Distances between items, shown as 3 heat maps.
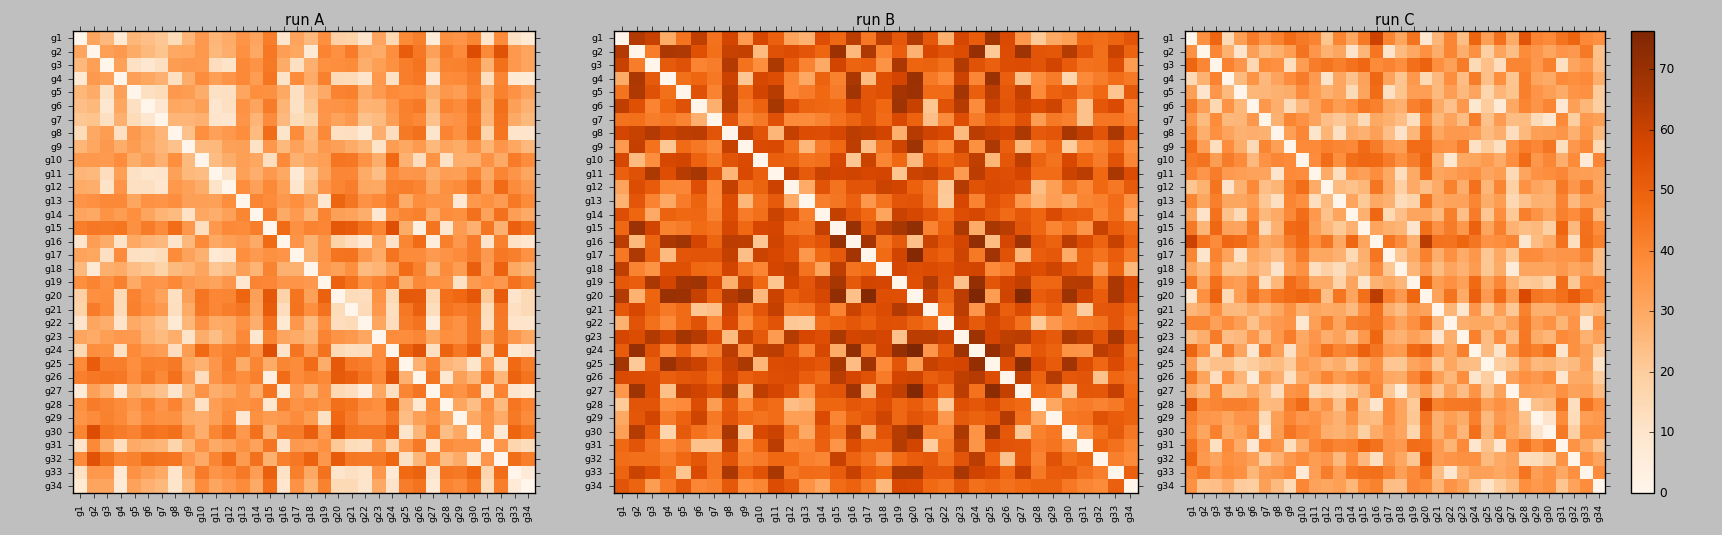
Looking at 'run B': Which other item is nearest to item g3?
g14
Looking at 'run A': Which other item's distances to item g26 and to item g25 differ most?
g15
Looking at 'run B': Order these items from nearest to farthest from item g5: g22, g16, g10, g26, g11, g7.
g7, g22, g26, g10, g11, g16
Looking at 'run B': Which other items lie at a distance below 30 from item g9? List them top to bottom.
g4, g13, g17, g27, g30
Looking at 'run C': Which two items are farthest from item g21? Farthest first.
g16, g28
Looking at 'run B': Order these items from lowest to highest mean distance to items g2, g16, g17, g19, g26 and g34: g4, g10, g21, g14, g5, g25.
g10, g25, g14, g4, g21, g5
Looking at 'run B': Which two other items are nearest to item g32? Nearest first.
g26, g18
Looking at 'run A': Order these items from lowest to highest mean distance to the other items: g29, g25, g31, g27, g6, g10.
g27, g31, g6, g10, g29, g25
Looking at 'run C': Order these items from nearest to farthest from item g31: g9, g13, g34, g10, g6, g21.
g6, g9, g34, g10, g21, g13
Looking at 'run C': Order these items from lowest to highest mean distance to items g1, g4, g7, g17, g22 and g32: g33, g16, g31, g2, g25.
g25, g2, g33, g31, g16
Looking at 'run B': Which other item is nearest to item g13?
g22
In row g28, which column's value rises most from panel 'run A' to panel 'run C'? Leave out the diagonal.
g10
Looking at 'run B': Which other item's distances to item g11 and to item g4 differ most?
g30
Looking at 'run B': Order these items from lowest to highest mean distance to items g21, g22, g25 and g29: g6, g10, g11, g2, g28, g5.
g28, g10, g2, g6, g5, g11
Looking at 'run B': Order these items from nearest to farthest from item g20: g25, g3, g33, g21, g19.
g25, g3, g19, g21, g33
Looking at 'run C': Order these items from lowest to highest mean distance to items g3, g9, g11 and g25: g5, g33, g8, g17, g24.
g24, g8, g5, g17, g33
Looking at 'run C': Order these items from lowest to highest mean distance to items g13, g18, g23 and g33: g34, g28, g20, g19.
g19, g34, g28, g20
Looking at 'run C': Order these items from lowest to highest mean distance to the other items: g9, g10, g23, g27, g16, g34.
g27, g34, g23, g9, g10, g16
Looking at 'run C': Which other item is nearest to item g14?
g2
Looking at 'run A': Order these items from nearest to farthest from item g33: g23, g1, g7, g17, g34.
g34, g1, g7, g23, g17
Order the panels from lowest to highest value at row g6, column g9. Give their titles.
run C, run A, run B
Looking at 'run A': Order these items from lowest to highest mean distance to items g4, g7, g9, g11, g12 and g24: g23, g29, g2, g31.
g31, g23, g2, g29
